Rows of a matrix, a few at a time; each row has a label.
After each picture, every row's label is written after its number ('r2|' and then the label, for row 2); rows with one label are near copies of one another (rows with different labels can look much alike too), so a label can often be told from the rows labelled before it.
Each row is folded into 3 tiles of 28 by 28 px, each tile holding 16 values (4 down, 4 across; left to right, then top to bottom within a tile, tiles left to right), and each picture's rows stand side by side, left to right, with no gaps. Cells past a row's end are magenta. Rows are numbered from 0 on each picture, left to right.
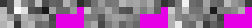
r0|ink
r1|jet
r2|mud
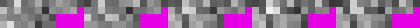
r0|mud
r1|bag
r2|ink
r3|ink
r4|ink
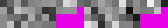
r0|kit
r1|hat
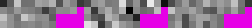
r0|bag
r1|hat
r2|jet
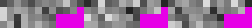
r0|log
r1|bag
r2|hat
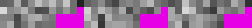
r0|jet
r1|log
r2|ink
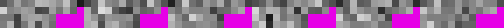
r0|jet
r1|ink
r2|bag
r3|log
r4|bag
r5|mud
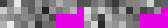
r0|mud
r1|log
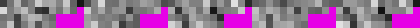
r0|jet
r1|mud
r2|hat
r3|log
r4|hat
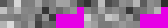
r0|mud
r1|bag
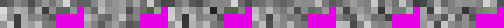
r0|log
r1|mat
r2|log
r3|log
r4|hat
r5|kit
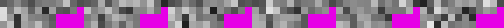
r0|log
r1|jet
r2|log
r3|ink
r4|hat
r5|kit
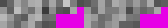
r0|mat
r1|mat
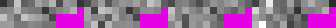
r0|bag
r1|kit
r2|log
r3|mud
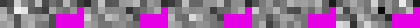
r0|ink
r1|bag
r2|bag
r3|jet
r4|hat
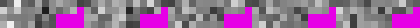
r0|mud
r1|mat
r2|kit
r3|kit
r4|log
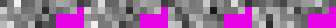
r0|mud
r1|mud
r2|hat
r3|log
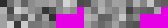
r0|kit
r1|mat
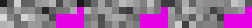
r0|bag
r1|jet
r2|kit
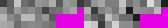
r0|bag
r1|hat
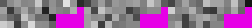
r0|hat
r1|kit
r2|jet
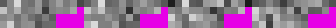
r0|mud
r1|mud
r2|bag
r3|log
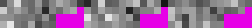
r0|mud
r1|bag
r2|log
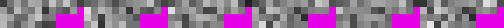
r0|mat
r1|log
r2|jet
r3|kit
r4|jet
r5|kit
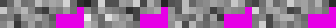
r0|jet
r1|bag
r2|kit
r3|jet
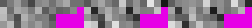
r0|log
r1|hat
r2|hat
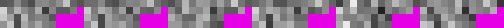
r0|log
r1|log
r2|mat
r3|log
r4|mud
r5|hat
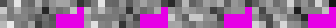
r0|mud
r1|mud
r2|bag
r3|hat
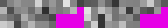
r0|hat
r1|log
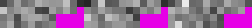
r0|jet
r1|bag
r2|mud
